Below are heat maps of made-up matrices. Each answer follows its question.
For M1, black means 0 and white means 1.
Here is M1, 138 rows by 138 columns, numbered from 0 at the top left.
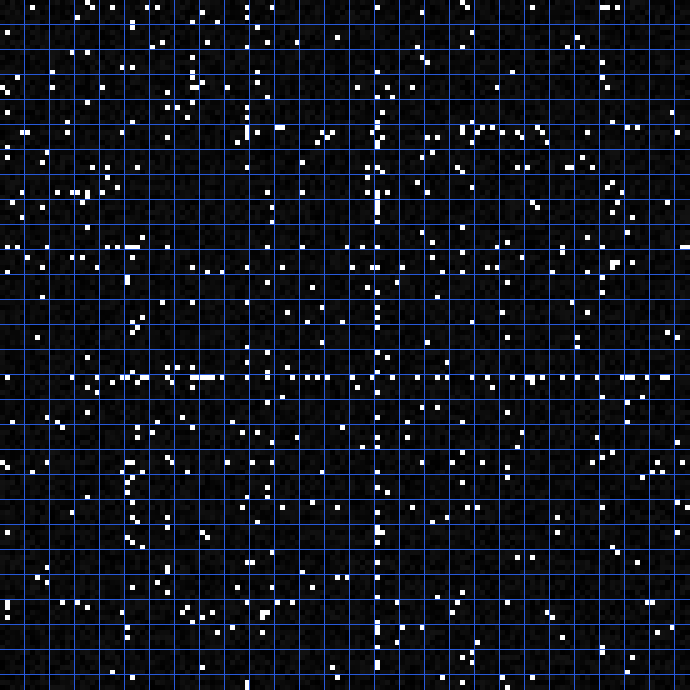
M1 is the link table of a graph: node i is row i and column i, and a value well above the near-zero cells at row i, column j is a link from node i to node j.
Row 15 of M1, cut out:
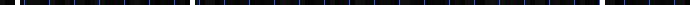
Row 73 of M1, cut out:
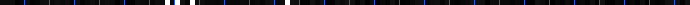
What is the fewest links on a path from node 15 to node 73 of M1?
2
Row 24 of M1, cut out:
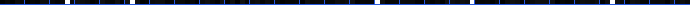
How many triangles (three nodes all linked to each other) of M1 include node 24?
2
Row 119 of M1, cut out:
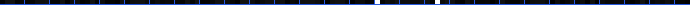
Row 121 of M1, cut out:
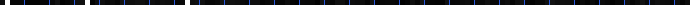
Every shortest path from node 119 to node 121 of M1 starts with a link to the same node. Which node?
node 75
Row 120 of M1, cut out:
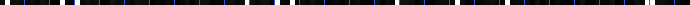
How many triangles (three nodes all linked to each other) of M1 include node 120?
1
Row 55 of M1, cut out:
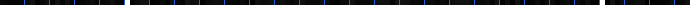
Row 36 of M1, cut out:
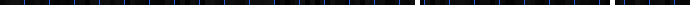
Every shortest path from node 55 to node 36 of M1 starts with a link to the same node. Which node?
node 25
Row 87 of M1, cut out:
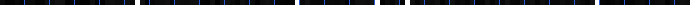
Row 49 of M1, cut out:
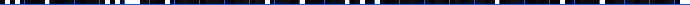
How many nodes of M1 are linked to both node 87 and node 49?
2
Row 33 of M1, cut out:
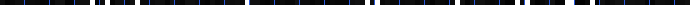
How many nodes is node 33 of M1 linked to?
12
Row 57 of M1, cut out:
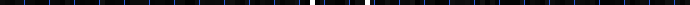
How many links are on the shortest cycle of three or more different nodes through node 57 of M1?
7
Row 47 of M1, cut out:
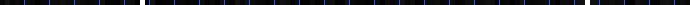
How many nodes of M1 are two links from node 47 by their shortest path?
7
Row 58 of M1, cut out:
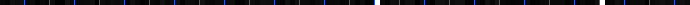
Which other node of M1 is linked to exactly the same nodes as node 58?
node 129
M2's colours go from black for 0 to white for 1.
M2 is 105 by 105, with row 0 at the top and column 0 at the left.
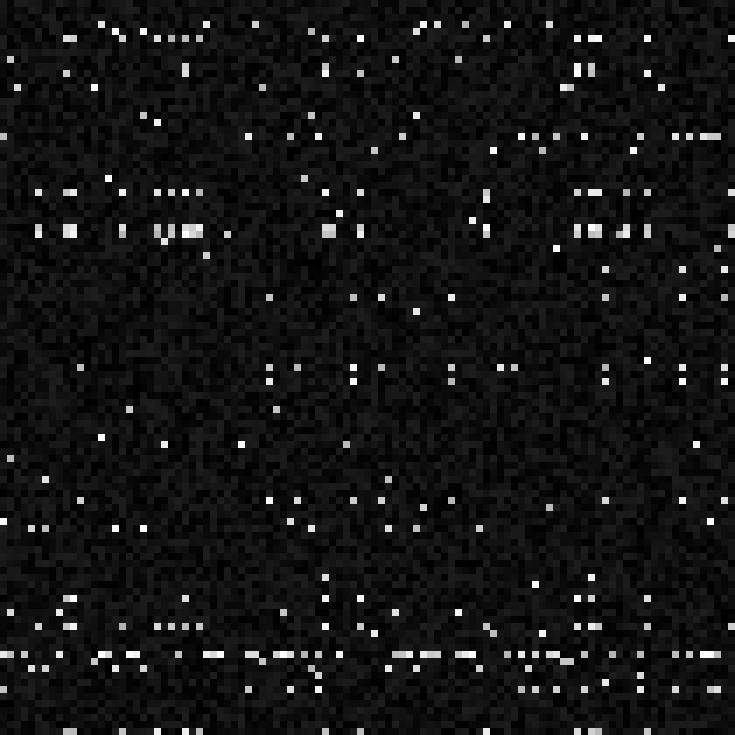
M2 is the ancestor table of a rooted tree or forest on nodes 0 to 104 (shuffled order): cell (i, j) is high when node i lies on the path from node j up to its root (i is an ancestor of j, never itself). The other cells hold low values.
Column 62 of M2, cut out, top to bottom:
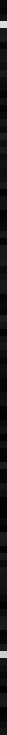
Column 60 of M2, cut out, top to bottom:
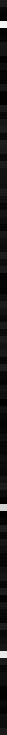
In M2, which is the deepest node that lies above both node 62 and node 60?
3
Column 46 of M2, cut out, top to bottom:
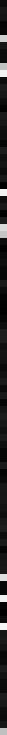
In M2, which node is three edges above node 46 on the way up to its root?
10
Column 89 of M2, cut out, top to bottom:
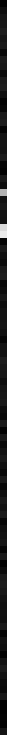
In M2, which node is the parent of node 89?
27
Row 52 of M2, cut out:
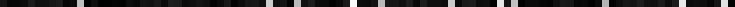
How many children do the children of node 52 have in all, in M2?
2
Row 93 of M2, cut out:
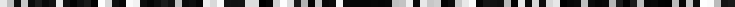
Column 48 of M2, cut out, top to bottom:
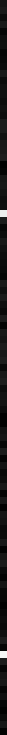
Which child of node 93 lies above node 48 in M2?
30
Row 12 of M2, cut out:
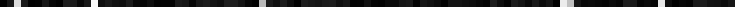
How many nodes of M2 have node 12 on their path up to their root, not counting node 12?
6
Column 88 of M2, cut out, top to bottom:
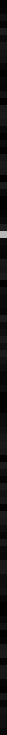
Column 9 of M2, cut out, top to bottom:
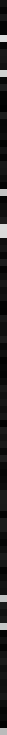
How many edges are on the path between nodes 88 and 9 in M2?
9
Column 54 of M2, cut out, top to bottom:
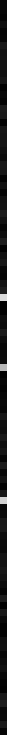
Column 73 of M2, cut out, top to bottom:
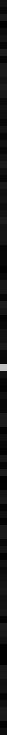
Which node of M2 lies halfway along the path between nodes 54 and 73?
71
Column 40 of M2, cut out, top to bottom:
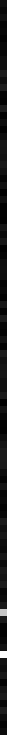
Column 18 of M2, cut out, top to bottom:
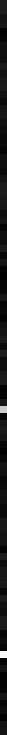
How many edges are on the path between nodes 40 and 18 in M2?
4
